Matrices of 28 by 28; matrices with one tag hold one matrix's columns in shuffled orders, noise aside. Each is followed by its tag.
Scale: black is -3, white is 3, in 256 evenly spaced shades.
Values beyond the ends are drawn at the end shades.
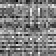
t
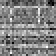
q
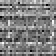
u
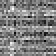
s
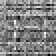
u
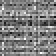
s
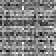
s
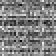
s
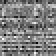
t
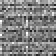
u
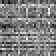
t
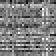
t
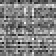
t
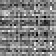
s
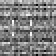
u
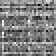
u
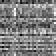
t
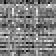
t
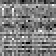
t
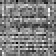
t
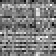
t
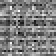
s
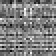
t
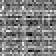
s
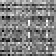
u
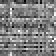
t
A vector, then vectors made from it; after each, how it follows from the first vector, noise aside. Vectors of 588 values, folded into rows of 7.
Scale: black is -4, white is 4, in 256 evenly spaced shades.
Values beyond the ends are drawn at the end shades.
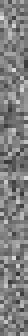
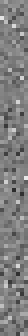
partly zeroed.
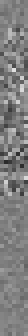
partly zeroed.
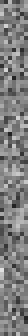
reversed, negated.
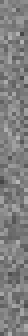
wrapped around, shrunk.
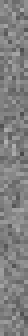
reversed, negated, shrunk.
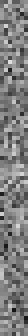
reversed, negated.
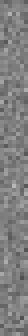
wrapped around, shrunk.
